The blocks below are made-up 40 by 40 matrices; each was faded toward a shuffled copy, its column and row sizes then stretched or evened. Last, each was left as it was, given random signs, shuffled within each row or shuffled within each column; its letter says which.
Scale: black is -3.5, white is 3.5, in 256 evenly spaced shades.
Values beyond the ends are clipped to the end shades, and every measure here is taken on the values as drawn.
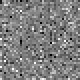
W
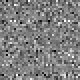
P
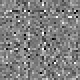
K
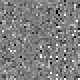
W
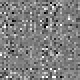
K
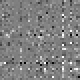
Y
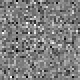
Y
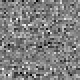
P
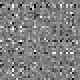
K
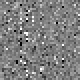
W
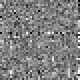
Y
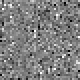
W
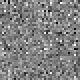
Y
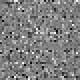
P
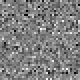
P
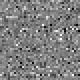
P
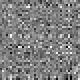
K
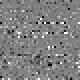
P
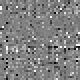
Y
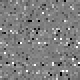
P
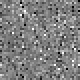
W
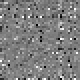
Y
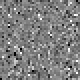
W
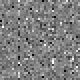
W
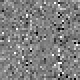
W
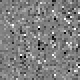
W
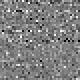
P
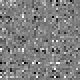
K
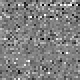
P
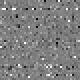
P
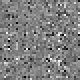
Y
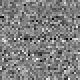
P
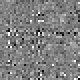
K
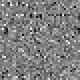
P
